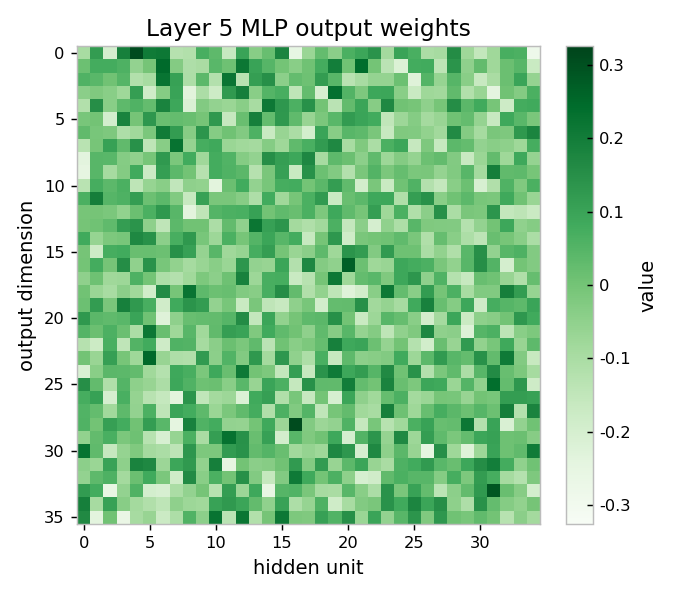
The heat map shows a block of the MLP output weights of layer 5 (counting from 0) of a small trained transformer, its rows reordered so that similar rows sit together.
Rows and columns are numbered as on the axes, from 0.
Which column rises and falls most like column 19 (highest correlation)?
12
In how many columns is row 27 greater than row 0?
17
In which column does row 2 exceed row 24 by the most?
6
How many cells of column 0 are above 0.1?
6
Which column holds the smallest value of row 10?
10
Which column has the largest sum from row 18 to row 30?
8
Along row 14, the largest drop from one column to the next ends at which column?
20
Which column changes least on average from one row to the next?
28
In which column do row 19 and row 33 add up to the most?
31
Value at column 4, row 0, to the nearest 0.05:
0.3
